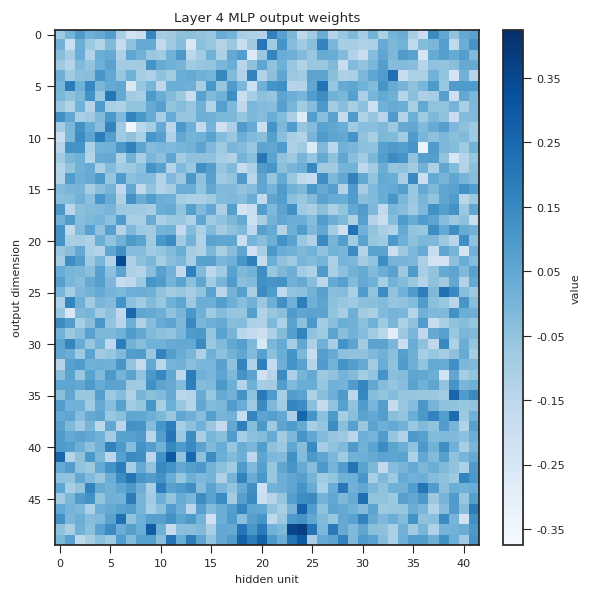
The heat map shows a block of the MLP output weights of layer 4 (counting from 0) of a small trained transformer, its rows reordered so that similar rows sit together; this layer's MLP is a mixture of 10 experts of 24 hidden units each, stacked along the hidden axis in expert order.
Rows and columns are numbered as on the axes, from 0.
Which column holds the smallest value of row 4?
39
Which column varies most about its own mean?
20
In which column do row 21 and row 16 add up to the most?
29
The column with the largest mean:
23
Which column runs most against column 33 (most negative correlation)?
24
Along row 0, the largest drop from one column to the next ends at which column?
10
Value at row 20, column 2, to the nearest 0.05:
-0.1
